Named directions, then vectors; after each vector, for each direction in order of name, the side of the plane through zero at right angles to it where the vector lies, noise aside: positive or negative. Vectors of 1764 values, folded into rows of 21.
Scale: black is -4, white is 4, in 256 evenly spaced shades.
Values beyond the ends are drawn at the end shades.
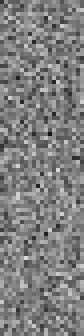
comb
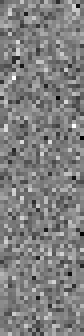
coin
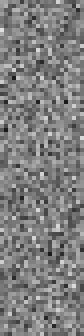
negative, negative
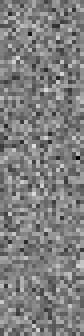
negative, positive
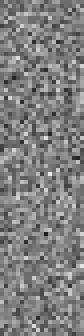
negative, positive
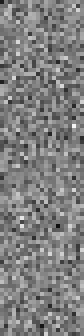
positive, positive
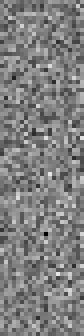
negative, positive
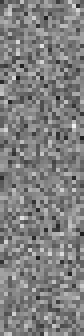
positive, positive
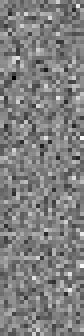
negative, positive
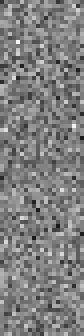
positive, positive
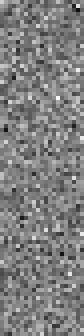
negative, negative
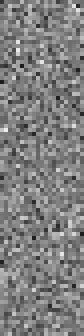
positive, positive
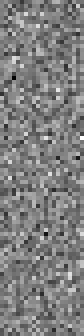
negative, positive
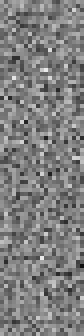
positive, negative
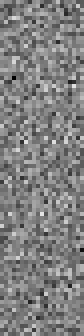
negative, positive
